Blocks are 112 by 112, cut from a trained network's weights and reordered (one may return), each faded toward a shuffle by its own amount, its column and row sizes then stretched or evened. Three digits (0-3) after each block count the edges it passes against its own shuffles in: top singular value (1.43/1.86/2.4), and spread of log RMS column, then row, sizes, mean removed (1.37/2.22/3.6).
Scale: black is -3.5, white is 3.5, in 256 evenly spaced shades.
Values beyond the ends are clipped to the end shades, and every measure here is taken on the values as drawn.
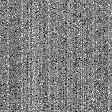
2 1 0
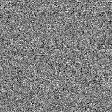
1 0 1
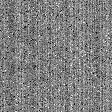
2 0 0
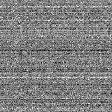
3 0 2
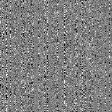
0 3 0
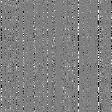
2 3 1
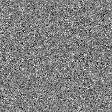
0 1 1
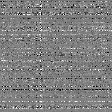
2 1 3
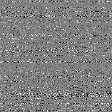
0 0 3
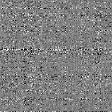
1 2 3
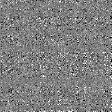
0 2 2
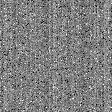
1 0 0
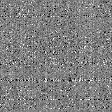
1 0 2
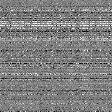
3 0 3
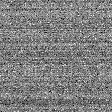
2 0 0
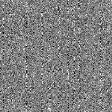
1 2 0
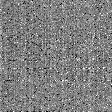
1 0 1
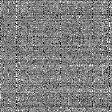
2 2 0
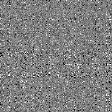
0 2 2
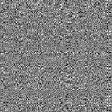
3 2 2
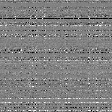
3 1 3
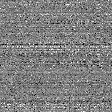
2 0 2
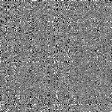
2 2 2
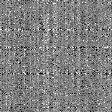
2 1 2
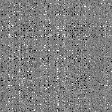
1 2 2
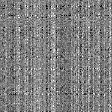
3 2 2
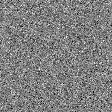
0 0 1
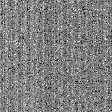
2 0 1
